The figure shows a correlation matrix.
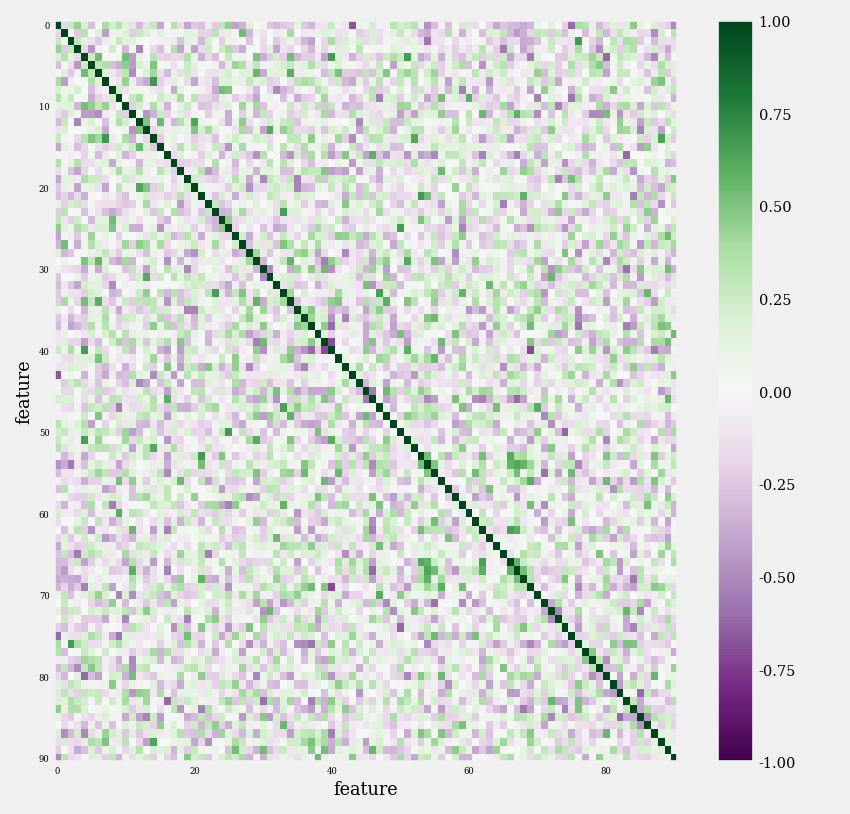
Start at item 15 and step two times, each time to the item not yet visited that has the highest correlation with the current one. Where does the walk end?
20
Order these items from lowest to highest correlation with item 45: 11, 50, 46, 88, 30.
46, 88, 30, 50, 11
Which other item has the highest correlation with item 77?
78
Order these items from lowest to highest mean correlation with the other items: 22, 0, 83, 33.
0, 22, 83, 33
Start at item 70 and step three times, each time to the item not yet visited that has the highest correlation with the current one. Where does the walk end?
23
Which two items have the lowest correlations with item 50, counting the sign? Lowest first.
74, 11
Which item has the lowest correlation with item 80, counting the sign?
4
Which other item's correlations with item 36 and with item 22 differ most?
42
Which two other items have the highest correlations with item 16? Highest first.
46, 42
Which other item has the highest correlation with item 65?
79
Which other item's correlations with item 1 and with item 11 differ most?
67
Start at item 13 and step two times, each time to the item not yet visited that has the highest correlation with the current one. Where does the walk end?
72
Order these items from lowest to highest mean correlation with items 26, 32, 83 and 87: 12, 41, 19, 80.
12, 80, 19, 41
